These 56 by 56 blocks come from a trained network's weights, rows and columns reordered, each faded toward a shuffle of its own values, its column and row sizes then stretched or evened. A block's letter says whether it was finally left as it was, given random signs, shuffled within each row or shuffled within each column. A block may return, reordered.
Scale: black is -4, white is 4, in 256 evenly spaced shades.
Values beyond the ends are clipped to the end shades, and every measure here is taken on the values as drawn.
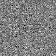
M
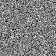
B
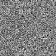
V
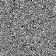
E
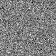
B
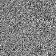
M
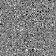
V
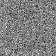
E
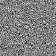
V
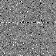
M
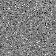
E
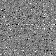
B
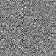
V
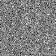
E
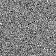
E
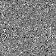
M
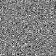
V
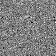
B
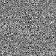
V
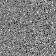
E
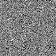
M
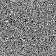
M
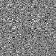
V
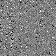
E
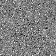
E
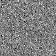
E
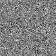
M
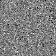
E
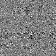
M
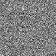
V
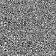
V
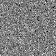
E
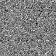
B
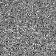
B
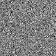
M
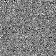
B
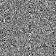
M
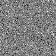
E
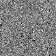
E
